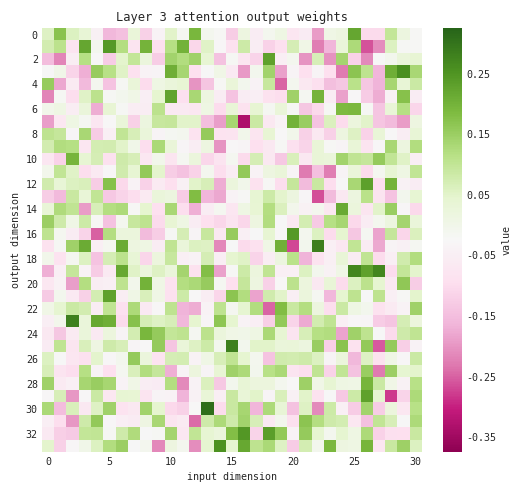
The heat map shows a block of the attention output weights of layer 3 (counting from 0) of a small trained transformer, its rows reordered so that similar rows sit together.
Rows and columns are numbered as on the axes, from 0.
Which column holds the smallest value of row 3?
24
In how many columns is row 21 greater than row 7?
20
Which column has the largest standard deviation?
26
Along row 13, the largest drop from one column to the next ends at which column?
13
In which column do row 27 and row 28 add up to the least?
11
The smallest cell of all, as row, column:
7, 16
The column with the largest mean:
30
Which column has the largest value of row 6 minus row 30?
25
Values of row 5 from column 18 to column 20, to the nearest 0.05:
-0.1 -0.1 0.15
